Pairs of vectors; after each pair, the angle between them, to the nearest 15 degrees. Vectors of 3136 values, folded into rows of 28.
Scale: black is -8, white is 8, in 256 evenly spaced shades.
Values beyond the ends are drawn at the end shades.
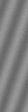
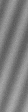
15 degrees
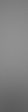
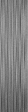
45 degrees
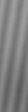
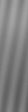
15 degrees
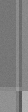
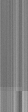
30 degrees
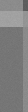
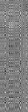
75 degrees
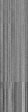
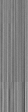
135 degrees
